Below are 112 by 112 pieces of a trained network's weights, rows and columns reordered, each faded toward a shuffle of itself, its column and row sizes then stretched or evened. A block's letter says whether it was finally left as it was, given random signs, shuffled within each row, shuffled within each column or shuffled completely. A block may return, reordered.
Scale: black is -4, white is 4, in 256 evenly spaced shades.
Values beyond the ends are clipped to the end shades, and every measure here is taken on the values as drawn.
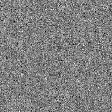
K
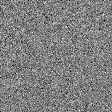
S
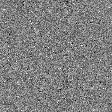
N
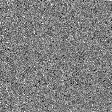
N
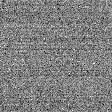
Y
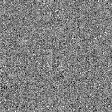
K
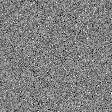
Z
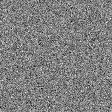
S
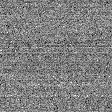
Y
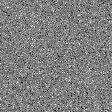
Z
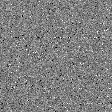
Y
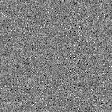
K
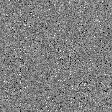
Z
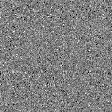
K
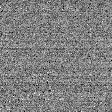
K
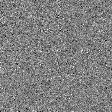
N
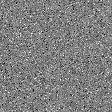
S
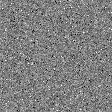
S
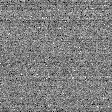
Y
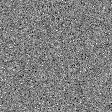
S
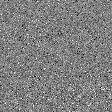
Y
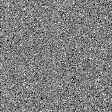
Z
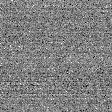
Y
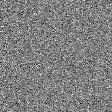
N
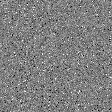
Z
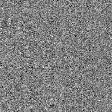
K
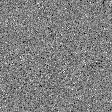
S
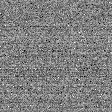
Y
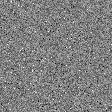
S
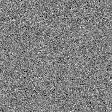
Y
